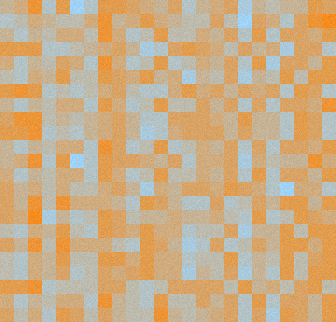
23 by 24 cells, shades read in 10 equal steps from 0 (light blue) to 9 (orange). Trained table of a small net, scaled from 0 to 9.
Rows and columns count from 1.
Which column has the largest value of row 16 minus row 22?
3
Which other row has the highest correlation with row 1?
12
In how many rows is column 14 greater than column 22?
2
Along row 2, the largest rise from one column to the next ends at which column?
19
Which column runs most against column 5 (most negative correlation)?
14
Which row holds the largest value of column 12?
23
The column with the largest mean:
8
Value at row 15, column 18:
3
